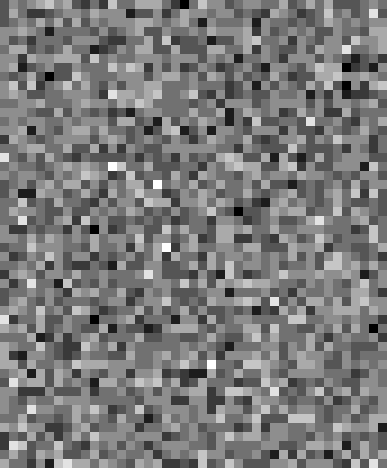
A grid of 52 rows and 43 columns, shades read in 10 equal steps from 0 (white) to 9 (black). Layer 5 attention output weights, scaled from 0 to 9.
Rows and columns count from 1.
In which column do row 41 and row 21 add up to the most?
33
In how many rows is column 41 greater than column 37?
23
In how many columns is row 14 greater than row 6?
19
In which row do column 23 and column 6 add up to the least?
1
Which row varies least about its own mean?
12
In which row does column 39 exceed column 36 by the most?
8
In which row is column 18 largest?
14
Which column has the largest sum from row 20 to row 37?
13
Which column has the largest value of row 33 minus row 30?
26
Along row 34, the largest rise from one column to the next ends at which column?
32
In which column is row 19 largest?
41
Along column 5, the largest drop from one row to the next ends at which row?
39
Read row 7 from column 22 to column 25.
4 6 4 5
